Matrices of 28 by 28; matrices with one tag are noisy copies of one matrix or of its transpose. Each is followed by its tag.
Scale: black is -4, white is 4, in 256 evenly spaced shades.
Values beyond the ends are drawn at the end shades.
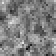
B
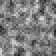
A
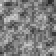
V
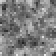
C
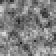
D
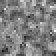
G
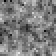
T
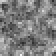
C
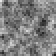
C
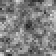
T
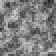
V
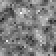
B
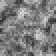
B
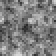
T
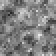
B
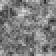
B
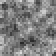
C
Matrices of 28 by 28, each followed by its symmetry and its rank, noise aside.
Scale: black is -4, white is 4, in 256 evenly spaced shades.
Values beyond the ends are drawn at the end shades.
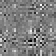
no symmetry, rank four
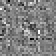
antisymmetric, rank six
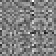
no symmetry, rank three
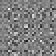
symmetric, rank three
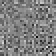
symmetric, rank four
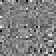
antisymmetric, rank four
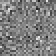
symmetric, rank six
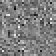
antisymmetric, rank six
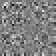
no symmetry, rank six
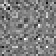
symmetric, rank four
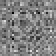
symmetric, rank four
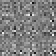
antisymmetric, rank four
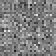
antisymmetric, rank six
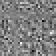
antisymmetric, rank six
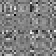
no symmetry, rank three
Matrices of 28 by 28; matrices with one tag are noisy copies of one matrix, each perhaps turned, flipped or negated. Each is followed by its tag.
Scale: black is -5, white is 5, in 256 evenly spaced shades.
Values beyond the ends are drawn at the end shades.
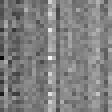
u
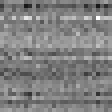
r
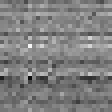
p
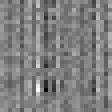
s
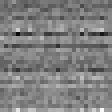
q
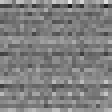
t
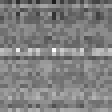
u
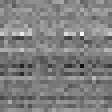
p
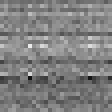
p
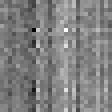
p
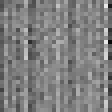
t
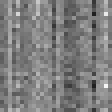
r
